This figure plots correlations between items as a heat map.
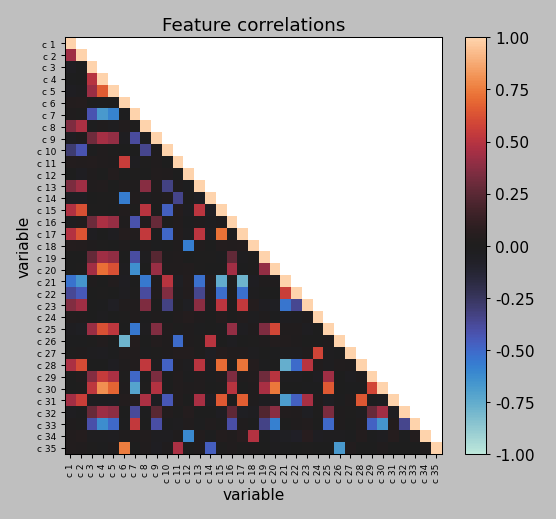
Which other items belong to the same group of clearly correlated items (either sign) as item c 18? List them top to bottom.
c 12, c 34
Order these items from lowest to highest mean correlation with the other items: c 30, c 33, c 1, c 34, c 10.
c 33, c 10, c 34, c 1, c 30
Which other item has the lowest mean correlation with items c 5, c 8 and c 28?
c 21
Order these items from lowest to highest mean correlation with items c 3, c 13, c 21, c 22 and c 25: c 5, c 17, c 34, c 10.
c 17, c 34, c 10, c 5
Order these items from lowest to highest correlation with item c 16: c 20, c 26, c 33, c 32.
c 33, c 26, c 32, c 20
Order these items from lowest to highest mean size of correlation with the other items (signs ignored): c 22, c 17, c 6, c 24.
c 24, c 6, c 22, c 17
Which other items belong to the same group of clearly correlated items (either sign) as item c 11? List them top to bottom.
c 6, c 14, c 26, c 35
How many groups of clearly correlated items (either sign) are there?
5
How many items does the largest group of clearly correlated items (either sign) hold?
13
